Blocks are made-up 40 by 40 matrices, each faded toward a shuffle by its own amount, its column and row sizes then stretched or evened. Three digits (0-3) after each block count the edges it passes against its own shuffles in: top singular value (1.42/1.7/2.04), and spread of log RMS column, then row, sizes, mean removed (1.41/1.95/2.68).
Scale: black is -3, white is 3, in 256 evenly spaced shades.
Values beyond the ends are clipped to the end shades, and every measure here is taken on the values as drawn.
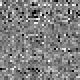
1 0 2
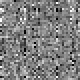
2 2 0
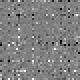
0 2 2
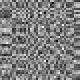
3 0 1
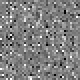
1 2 1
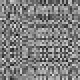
3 2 1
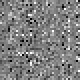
0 2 0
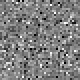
0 0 1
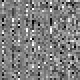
1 3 0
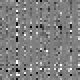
2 3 1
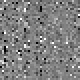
0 2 1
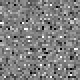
0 1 2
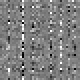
2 3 1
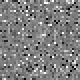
0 0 1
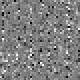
0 2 0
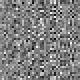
3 2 0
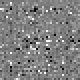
0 1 2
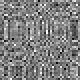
3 0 0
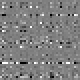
2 2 3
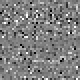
0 0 2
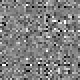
1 2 2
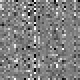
2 3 1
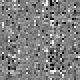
1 3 0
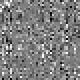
2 2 0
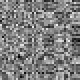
3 0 2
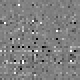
0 1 2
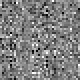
1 2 0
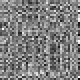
3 2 0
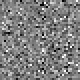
1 1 0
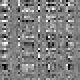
3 3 2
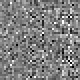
2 2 0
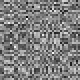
3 0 1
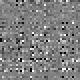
0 2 3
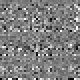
1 1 3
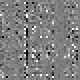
2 3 1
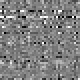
1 1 3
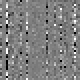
2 3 0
